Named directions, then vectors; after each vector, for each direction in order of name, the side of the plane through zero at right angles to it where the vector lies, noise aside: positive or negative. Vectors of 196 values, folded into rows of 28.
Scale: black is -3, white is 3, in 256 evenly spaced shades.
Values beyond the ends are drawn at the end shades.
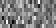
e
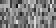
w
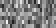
positive, negative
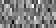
positive, positive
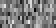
negative, positive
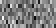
negative, negative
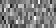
positive, positive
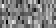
negative, positive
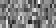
positive, negative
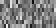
negative, negative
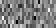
negative, negative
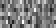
positive, negative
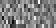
positive, positive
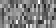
positive, positive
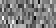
negative, negative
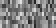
positive, negative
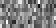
positive, negative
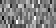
positive, positive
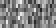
positive, negative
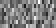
positive, positive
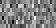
positive, positive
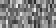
positive, negative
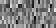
negative, negative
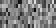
negative, positive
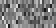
negative, negative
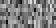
negative, positive
